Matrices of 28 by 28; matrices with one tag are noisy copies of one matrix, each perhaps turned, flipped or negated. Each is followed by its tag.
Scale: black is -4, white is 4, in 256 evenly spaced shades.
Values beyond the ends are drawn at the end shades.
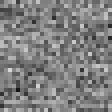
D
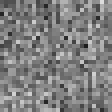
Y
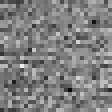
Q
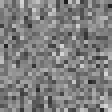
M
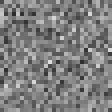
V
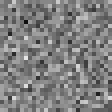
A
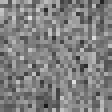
Y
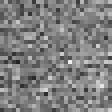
Q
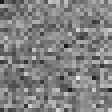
Q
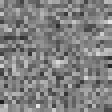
M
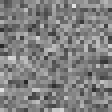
M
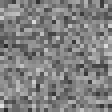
D
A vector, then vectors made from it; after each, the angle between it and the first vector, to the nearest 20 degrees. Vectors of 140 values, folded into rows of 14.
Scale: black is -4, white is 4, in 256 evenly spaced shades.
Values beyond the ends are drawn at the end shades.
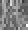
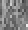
20 degrees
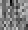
140 degrees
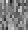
100 degrees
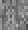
120 degrees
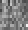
40 degrees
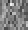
40 degrees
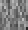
80 degrees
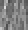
80 degrees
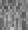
100 degrees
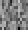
100 degrees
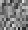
120 degrees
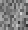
100 degrees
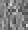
40 degrees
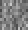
40 degrees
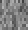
40 degrees
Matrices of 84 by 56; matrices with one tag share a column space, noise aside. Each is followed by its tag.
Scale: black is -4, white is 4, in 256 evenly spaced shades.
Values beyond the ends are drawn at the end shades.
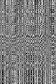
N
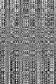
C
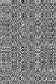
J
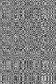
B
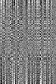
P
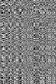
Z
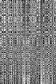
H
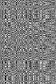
B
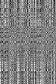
C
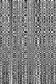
H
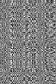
J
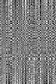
P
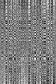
P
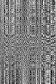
N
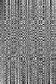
P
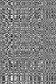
B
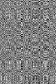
B
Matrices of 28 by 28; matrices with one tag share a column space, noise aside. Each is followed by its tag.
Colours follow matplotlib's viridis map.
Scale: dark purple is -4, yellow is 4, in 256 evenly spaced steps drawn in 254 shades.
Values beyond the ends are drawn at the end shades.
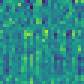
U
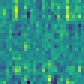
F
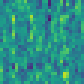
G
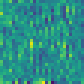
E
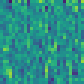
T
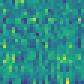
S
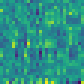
E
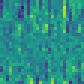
F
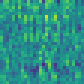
G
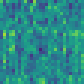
U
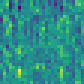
G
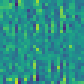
F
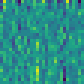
T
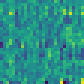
E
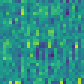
E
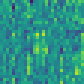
U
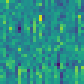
G
